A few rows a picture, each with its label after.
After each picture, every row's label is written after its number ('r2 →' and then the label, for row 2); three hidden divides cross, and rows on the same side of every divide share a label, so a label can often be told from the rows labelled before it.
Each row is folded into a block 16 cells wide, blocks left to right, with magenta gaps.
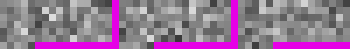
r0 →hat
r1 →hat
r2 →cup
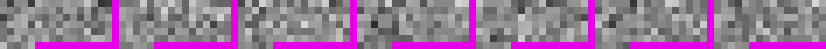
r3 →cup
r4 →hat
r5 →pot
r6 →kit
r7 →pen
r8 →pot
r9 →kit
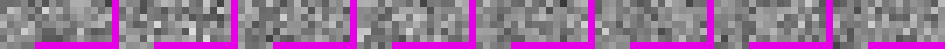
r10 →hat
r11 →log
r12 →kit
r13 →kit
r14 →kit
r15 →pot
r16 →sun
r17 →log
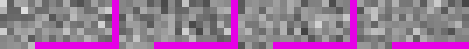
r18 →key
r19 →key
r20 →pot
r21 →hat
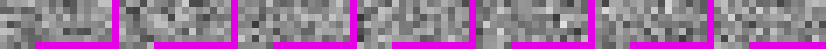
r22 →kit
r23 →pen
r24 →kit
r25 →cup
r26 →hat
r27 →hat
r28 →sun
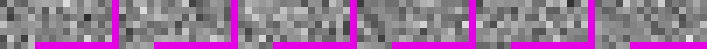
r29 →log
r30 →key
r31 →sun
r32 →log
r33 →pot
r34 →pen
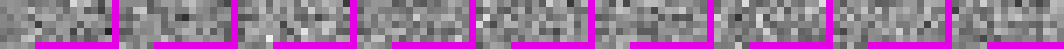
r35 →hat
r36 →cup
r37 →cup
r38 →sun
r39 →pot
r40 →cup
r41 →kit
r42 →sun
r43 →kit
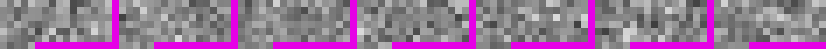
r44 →pen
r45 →key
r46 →cup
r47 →pen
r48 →pot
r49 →cup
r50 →kit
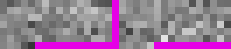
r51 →hat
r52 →key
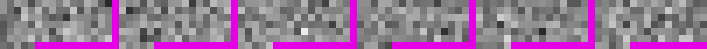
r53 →cup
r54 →pen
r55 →key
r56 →sun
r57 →log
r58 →cup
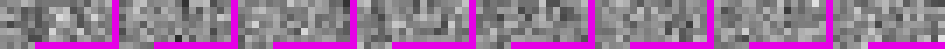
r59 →kit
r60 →hat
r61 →cup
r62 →pen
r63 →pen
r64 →sun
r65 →pen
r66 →cup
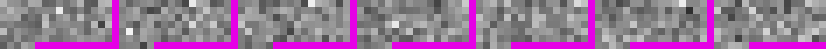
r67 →kit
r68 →pot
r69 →pot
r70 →pen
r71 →kit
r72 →log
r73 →pen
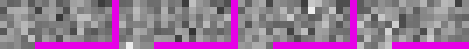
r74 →hat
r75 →hat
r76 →hat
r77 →log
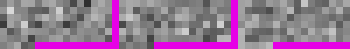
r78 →sun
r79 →sun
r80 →pen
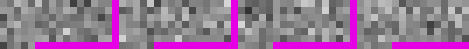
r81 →key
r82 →kit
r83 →log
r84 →sun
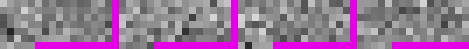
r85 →key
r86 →pot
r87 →pot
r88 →pen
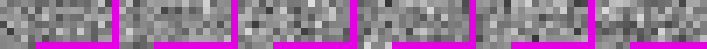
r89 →sun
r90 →log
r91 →pot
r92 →cup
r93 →cup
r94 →sun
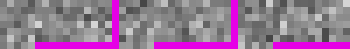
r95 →log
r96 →log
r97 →kit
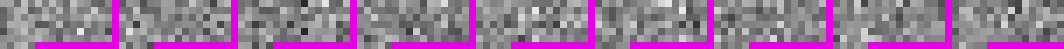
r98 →hat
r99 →pot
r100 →pot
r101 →hat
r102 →sun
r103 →log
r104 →pen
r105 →cup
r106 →hat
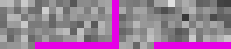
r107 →sun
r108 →cup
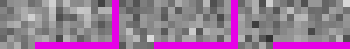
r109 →cup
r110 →log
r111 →kit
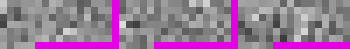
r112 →key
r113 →pot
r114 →sun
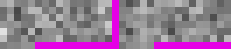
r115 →pen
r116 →cup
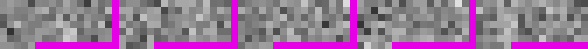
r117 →key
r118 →log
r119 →pen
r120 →key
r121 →cup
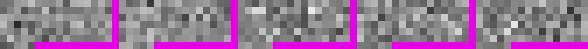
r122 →pot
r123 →cup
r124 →hat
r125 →kit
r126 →log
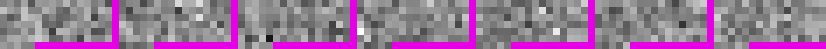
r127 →cup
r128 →log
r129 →sun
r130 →pot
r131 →kit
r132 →pen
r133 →kit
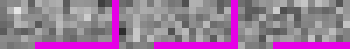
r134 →hat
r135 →hat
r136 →log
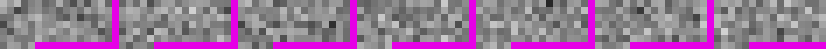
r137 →key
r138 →hat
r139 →sun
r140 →log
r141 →key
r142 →pen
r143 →pot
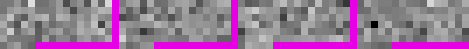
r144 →kit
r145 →pen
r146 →cup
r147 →pot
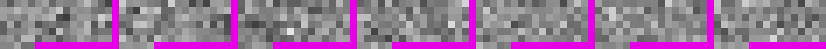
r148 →hat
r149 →key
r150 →kit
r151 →kit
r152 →sun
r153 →hat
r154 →key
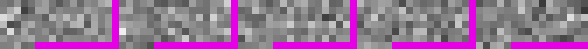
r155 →pot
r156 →kit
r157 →log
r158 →sun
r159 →hat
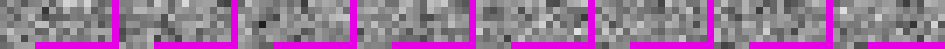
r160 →log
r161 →cup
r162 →pot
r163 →hat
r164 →pen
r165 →pot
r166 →pen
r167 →sun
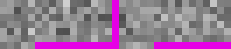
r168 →pen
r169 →key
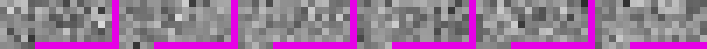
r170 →sun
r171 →pen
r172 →cup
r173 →cup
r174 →cup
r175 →cup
